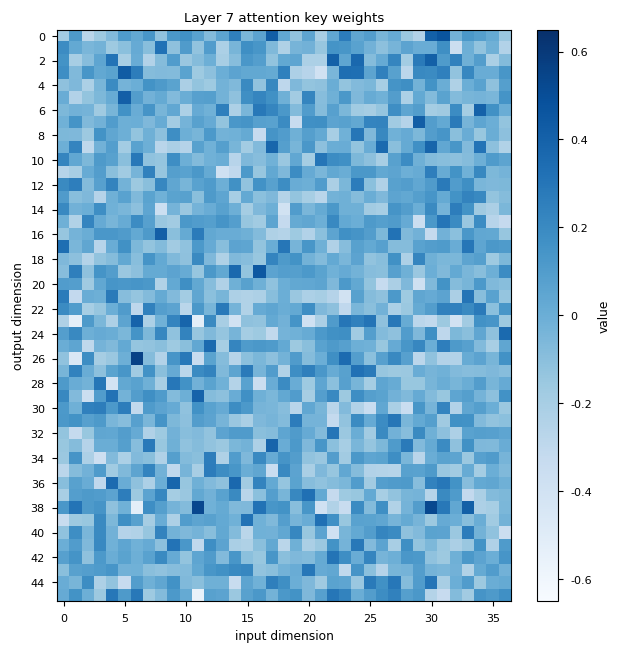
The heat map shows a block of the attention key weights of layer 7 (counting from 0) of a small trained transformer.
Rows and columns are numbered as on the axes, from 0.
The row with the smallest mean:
21
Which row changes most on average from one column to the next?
23
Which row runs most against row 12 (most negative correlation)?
26
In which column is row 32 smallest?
1
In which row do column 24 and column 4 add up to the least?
28
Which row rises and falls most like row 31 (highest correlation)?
40
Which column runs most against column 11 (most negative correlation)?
6
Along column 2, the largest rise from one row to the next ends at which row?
30
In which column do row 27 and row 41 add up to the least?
18
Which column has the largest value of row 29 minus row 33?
11
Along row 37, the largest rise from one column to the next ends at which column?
31
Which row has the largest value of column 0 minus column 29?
20
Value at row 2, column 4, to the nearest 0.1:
0.3
